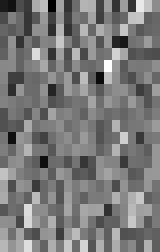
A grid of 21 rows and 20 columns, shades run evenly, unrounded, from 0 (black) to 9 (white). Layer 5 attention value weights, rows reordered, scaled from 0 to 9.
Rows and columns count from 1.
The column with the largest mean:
11
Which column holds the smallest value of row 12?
2
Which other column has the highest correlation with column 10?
15
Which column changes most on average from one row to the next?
16
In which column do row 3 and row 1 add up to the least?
7
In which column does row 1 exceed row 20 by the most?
18
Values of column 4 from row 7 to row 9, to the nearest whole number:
4 4 4
